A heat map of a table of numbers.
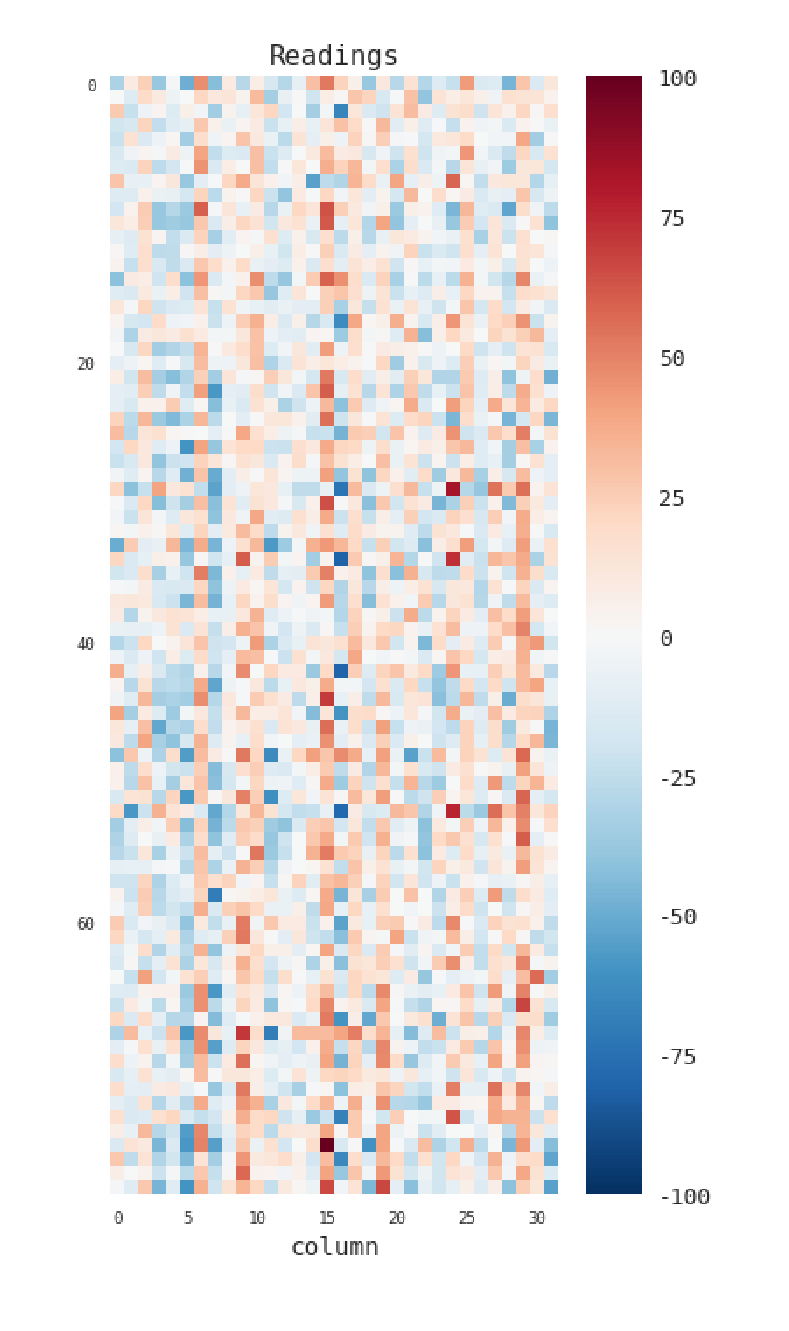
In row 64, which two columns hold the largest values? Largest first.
30, 2
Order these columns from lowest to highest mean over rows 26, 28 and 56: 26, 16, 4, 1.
26, 16, 4, 1
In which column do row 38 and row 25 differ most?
20
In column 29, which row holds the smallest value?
24
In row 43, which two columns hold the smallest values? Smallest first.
7, 23
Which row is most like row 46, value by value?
10
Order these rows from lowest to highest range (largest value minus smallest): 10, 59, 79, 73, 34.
59, 73, 10, 79, 34
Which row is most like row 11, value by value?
36
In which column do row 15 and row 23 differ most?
16
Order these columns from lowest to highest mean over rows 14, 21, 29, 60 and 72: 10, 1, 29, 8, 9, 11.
1, 8, 11, 10, 9, 29
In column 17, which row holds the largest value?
68
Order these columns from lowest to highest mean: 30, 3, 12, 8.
3, 12, 8, 30
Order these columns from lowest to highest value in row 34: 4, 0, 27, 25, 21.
21, 25, 4, 0, 27
